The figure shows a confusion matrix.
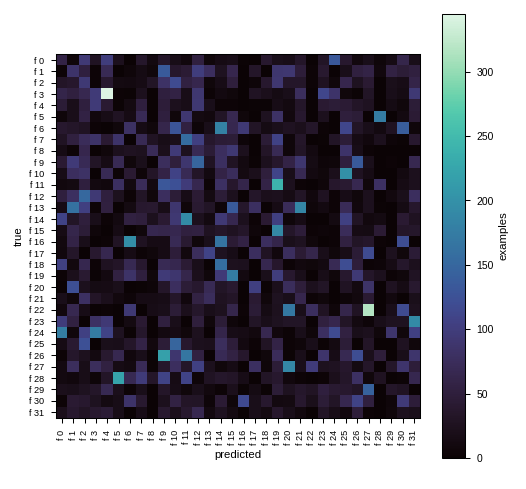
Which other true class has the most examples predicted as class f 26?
f 9
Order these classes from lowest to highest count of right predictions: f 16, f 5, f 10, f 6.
f 5, f 16, f 6, f 10
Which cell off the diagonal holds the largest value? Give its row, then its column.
f 3, f 4
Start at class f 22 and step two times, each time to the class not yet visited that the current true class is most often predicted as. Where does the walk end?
f 20
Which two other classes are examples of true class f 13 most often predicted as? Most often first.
f 21, f 1
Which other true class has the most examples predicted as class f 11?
f 14
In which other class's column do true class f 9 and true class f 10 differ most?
f 25
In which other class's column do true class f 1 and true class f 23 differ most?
f 31
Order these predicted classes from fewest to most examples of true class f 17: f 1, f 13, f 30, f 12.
f 30, f 1, f 12, f 13
